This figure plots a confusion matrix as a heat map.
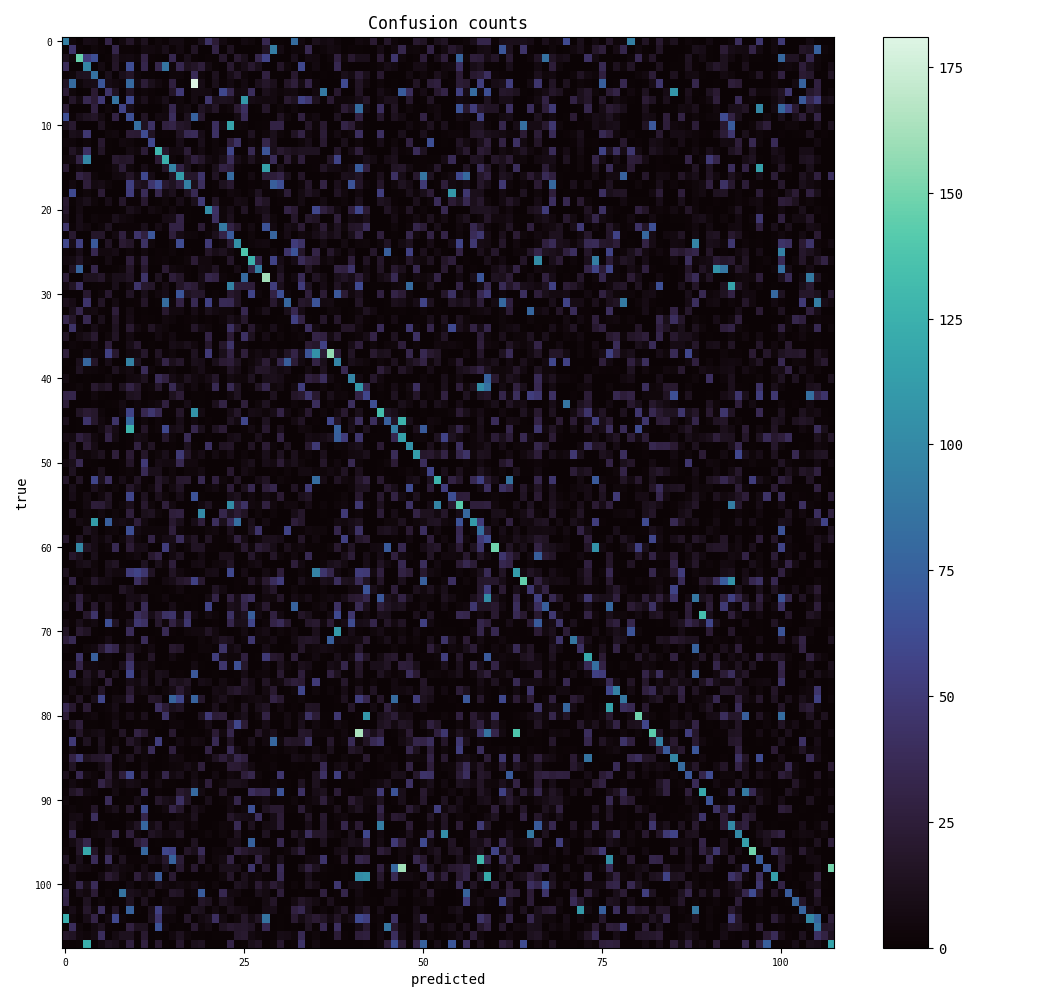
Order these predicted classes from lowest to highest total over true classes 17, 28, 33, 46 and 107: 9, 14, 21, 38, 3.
21, 14, 38, 3, 9
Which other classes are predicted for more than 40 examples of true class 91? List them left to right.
11, 26, 52, 93
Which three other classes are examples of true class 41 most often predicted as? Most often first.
58, 59, 33
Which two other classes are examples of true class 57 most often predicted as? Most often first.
4, 24
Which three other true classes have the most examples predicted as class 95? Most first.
89, 80, 98
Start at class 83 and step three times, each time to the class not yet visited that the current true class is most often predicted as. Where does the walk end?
44
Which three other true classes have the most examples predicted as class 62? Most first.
52, 87, 5
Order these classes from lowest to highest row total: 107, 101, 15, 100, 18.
100, 18, 15, 101, 107
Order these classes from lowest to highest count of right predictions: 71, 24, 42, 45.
42, 45, 71, 24
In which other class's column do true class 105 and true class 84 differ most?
45
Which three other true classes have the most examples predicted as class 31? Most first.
38, 58, 25
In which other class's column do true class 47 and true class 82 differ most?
63
